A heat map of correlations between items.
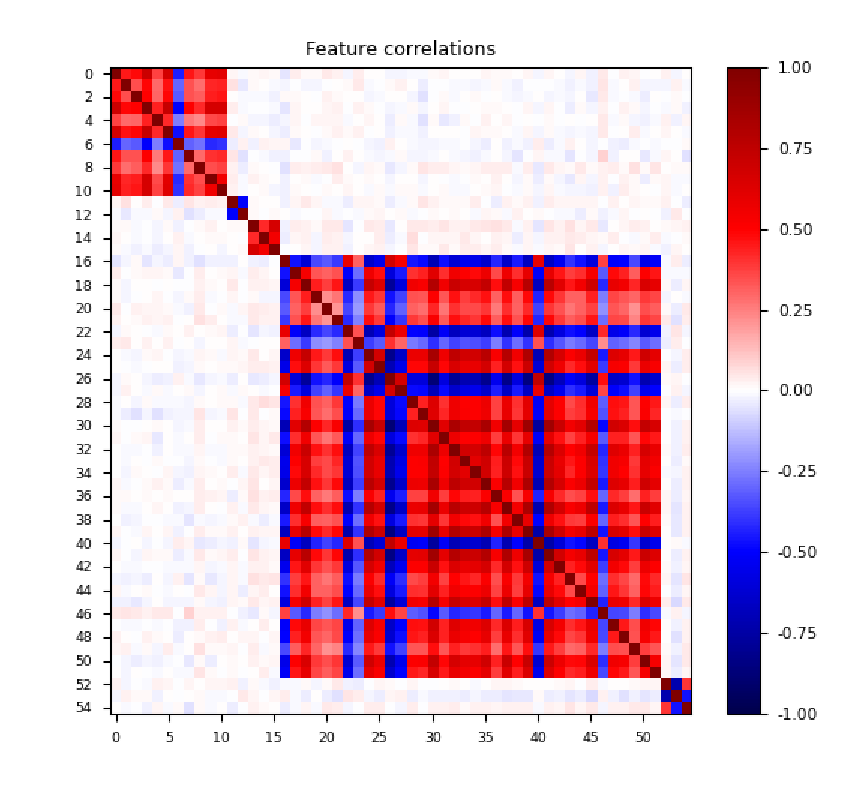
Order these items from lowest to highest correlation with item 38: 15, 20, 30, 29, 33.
15, 20, 29, 33, 30
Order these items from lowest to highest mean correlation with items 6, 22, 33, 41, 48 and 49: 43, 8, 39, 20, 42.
8, 20, 43, 42, 39
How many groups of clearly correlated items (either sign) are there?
5
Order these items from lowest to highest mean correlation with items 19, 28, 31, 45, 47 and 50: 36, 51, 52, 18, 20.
52, 20, 36, 51, 18
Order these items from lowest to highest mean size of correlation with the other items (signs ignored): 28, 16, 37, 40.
28, 16, 40, 37
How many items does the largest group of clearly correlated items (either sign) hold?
36
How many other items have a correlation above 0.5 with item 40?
4
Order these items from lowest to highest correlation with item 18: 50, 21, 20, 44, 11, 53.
53, 11, 20, 21, 44, 50
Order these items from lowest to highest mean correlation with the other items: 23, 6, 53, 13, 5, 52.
23, 6, 53, 52, 13, 5
